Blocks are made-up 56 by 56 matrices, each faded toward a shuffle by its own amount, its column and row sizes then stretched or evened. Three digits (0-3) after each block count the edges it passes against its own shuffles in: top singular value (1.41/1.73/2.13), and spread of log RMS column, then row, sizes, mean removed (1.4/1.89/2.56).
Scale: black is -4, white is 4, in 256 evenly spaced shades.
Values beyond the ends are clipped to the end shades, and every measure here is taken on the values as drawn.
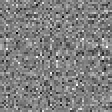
3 2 0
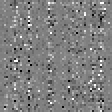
1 3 0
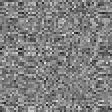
3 0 2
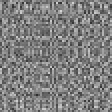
3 1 2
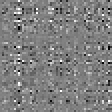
3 3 3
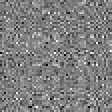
3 0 2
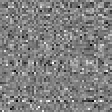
3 0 2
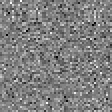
2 0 0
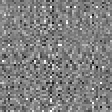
3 2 2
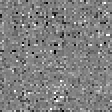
1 1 2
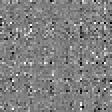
1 2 2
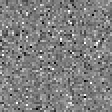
1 1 1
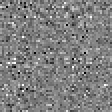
1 1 2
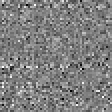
2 1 2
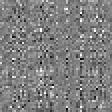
3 3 1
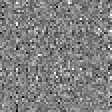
1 2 1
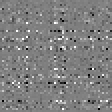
1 2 3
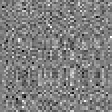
3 2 0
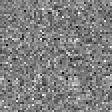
2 0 0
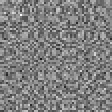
3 0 0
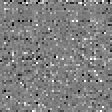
1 0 2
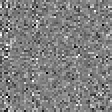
2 2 1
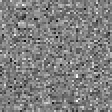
1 1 0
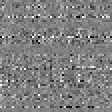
1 1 3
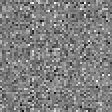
2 1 0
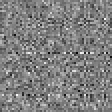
3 0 2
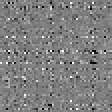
1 2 3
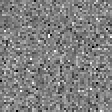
1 0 0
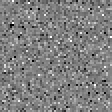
0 0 0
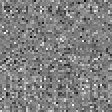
2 0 1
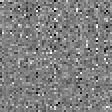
1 2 1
